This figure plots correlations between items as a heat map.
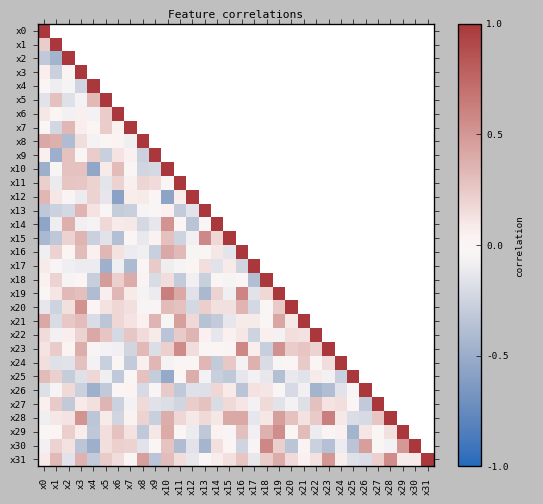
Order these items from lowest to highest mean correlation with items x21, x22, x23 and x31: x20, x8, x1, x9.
x9, x1, x20, x8
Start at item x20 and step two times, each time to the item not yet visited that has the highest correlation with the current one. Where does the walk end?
x28
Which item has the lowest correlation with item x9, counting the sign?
x1
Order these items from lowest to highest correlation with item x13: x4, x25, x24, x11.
x11, x25, x4, x24
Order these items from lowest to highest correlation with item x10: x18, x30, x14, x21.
x21, x18, x30, x14
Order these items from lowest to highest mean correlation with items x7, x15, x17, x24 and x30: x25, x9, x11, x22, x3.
x25, x11, x22, x3, x9
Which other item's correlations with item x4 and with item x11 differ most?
x19
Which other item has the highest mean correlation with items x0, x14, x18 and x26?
x30
